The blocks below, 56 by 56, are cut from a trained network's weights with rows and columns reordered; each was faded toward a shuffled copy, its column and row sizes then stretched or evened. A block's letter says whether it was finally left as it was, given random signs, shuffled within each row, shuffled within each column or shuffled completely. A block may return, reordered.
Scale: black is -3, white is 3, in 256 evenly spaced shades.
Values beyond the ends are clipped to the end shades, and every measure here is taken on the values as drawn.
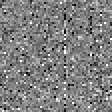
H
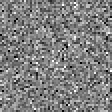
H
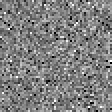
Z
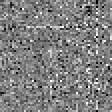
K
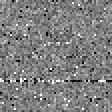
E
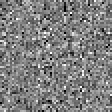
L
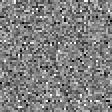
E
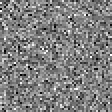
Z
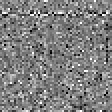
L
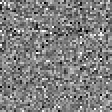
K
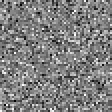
E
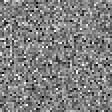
E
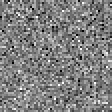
Z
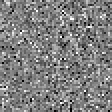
H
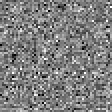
L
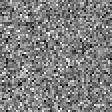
H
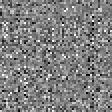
L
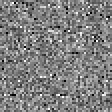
E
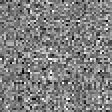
L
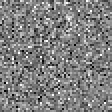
H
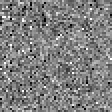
H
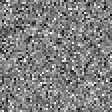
Z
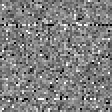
E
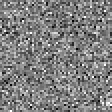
E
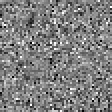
K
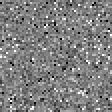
Z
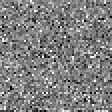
E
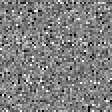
E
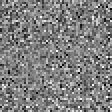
K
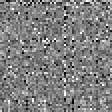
L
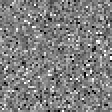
Z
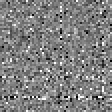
K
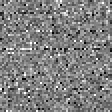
E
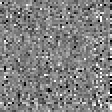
K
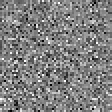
K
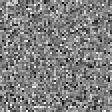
K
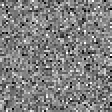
H
